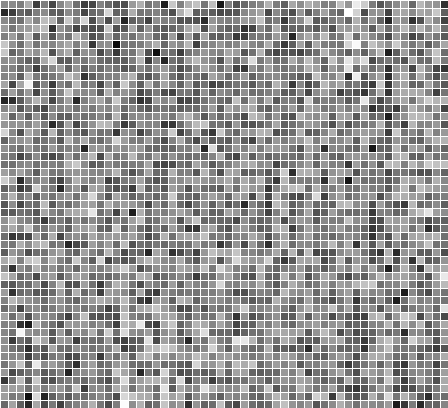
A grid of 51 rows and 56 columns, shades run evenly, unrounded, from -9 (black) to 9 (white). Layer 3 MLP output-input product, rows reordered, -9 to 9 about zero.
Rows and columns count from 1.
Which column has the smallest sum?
49
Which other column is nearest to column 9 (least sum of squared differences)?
33
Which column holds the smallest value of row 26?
31
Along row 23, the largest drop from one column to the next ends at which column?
3
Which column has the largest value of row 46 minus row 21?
5
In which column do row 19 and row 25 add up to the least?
41
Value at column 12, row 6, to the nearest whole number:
-5
